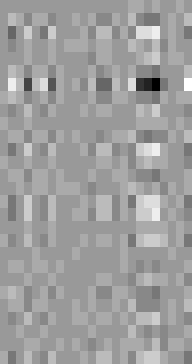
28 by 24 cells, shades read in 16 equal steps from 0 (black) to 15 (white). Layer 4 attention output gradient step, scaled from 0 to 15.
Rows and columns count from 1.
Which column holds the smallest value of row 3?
2
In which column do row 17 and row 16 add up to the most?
20
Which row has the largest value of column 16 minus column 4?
7
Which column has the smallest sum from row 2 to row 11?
19
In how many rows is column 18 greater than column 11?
16
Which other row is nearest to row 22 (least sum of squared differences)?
13
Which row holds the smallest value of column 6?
3
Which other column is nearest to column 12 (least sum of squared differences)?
15
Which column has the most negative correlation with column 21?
17
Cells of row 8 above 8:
17
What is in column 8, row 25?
9
